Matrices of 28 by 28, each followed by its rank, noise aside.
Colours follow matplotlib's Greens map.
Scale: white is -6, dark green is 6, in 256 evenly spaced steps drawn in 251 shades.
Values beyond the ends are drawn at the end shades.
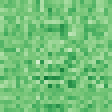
four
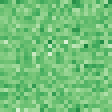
six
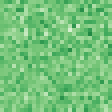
eight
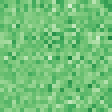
six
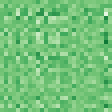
three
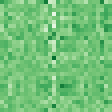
three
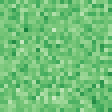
eight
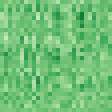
three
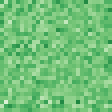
eight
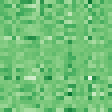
three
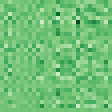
three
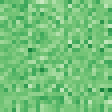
six
